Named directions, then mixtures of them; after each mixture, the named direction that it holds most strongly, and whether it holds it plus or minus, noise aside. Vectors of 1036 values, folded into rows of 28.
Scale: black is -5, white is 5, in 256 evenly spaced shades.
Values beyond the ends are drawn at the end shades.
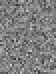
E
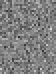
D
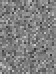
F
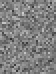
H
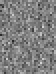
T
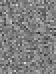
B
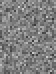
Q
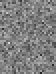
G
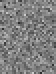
G, plus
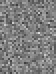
B, minus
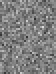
Q, plus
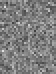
G, minus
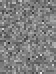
G, minus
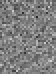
H, minus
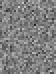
Q, plus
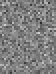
B, minus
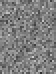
F, minus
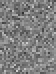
H, minus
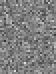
B, plus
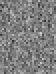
T, plus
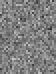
D, minus
